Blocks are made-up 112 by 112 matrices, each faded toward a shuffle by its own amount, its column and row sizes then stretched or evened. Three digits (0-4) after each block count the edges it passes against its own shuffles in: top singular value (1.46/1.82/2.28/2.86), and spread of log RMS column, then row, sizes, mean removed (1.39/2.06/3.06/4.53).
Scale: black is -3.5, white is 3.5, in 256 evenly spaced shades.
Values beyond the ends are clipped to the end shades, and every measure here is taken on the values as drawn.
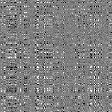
4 3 3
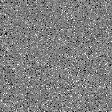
2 1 1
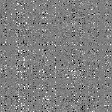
1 3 2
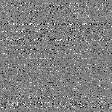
1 1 3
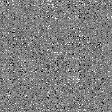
2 2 2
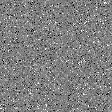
0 1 1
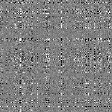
3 3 3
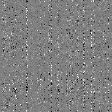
1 3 1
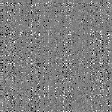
3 3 2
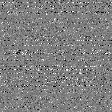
0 0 3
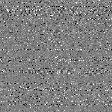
2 0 3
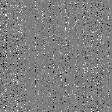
0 3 0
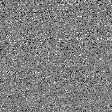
1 0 2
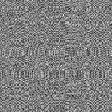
4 2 0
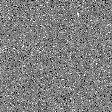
1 0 1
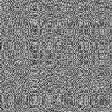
4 2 0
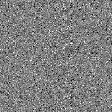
2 1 0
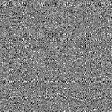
3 1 2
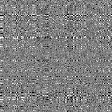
4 2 3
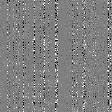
3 4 1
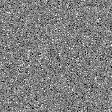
1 1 0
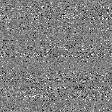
0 1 3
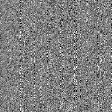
2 3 0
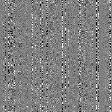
3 4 1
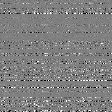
2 1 4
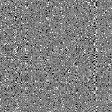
3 2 0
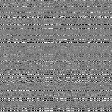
4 0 4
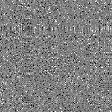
3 1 0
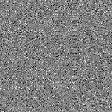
3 0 1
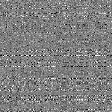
3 0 3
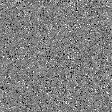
0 1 1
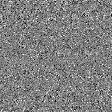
2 0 1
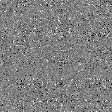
1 1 2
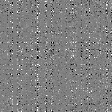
2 3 2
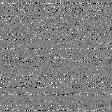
1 0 3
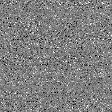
0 0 2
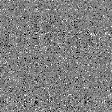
2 1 2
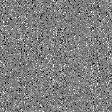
2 2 0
